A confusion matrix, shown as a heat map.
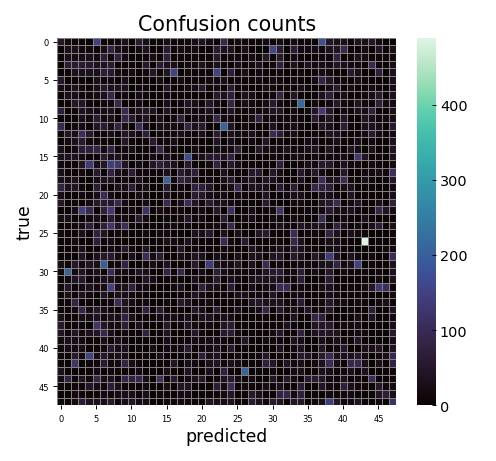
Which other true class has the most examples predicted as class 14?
44
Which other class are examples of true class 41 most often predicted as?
4
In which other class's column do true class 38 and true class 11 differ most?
23
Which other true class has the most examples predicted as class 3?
22
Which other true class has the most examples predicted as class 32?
46
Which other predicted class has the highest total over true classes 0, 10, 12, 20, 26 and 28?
43
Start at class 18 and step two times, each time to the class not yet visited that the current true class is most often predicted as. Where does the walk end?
42
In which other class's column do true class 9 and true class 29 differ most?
6
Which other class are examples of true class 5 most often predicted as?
37
